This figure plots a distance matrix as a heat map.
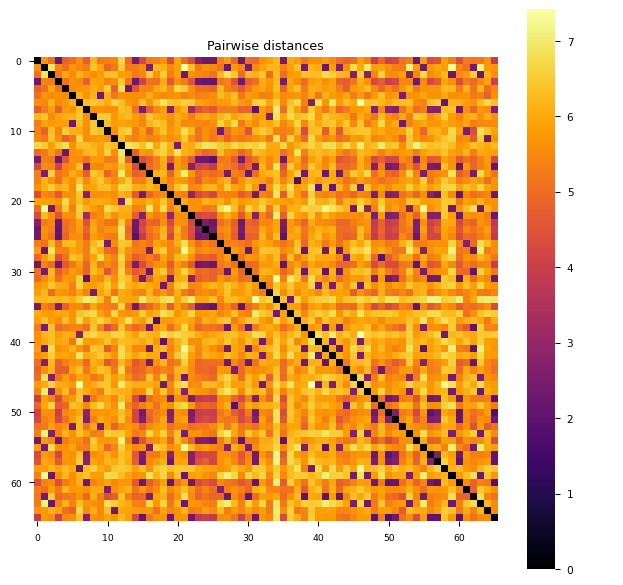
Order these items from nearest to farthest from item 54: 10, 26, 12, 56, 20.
56, 26, 10, 20, 12
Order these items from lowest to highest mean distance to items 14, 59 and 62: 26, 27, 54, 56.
54, 27, 56, 26
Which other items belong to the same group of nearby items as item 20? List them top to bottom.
12
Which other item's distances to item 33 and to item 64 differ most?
8
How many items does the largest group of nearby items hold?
12
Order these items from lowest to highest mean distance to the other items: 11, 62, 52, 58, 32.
62, 52, 11, 32, 58
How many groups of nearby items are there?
15
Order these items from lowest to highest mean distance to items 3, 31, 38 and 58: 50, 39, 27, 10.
50, 27, 39, 10
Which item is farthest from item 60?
34
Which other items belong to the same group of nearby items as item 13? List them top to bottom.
4
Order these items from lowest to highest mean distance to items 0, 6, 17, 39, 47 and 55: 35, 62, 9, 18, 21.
35, 62, 21, 9, 18
